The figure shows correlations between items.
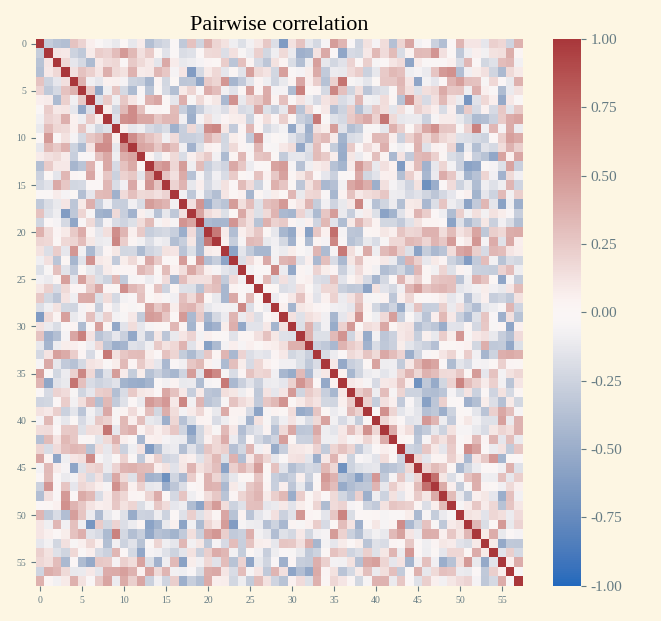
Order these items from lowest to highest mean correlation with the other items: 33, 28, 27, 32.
32, 28, 27, 33
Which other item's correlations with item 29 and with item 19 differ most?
18
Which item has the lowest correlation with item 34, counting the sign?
36
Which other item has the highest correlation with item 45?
26
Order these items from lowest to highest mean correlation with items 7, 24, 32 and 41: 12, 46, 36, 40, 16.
46, 36, 40, 12, 16
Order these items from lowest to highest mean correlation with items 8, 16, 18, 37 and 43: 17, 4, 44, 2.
44, 17, 4, 2
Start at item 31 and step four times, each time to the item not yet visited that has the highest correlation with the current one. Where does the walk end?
21
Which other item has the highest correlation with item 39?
41
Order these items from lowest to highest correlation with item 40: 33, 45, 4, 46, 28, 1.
28, 45, 4, 33, 1, 46
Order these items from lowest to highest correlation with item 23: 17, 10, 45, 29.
10, 45, 29, 17
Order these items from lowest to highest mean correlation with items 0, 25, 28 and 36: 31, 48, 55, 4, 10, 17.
10, 55, 48, 17, 4, 31
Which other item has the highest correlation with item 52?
9
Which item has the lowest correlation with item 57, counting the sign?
17
